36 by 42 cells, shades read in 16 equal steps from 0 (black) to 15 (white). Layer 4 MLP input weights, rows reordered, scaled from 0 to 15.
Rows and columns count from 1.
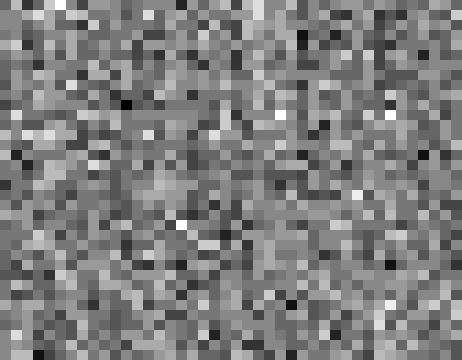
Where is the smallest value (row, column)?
11, 12
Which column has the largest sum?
24
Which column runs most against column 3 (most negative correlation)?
27
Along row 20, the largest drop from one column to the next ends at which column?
34
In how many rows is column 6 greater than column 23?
18
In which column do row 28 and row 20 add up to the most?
33
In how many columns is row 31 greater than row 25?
20
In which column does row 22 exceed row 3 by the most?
36
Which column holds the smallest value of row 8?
8
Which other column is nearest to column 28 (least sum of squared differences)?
10
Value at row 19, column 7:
6
